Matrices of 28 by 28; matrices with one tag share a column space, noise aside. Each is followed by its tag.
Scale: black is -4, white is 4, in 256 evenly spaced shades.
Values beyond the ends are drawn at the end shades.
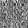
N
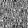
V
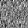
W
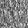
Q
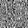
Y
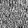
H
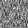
W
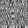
H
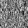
Q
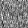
W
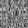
Q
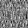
W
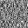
W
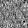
W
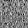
N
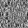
W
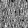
V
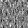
V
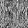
Q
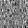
H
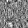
V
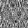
W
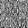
Y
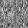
Q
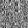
N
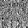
Y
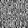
Y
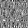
V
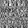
H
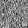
Y
